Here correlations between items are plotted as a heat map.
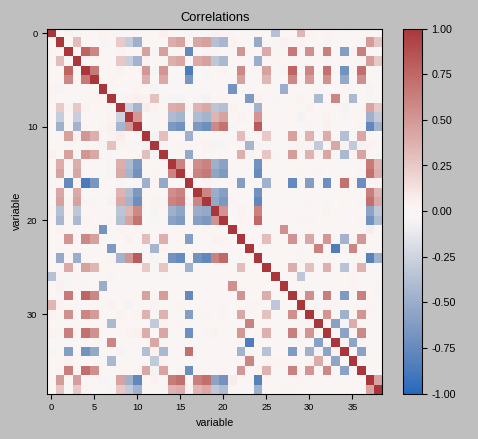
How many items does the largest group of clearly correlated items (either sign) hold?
14
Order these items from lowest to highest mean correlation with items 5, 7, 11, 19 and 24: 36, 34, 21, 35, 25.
34, 35, 21, 25, 36
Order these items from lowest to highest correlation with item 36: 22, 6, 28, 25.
6, 25, 22, 28
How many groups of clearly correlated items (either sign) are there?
5
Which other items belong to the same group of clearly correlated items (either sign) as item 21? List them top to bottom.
6, 27
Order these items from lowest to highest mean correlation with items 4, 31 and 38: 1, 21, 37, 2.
21, 1, 37, 2
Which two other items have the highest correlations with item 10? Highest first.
24, 20
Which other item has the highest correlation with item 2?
4
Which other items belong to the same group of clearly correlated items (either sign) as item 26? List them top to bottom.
0, 29
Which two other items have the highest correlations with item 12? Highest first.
33, 7
